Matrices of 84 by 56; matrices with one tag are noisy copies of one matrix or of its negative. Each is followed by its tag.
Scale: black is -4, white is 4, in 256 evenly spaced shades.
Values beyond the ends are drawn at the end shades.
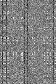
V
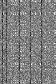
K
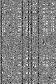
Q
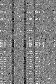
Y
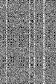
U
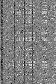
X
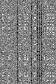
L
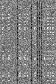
L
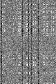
Q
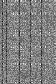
K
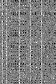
K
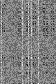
Q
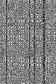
U
